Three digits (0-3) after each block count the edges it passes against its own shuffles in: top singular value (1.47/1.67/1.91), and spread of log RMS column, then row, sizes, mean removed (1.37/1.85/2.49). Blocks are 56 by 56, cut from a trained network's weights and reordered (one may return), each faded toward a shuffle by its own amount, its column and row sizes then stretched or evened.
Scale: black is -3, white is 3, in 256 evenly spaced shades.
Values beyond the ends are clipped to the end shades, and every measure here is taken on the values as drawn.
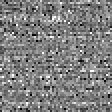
1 0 1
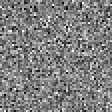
0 0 0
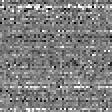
3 0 3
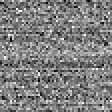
2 0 0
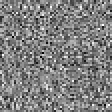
2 0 1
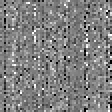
1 3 0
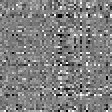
3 3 3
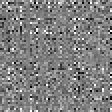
2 3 3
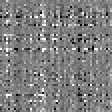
2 2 3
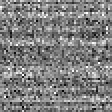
3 1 0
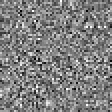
2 1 1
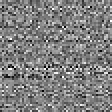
3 1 3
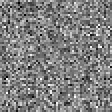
2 1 1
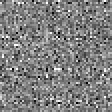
0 2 2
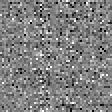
0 2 0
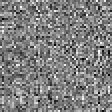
2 2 1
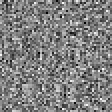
2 0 0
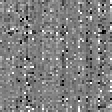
1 3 2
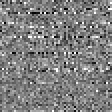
2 1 3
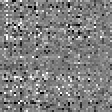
1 2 2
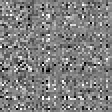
0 3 3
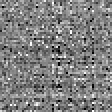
2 2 0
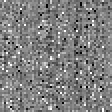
0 2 0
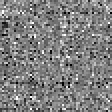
0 2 2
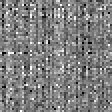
3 1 2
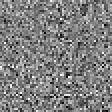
1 1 1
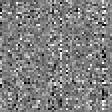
1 3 2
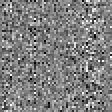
0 3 0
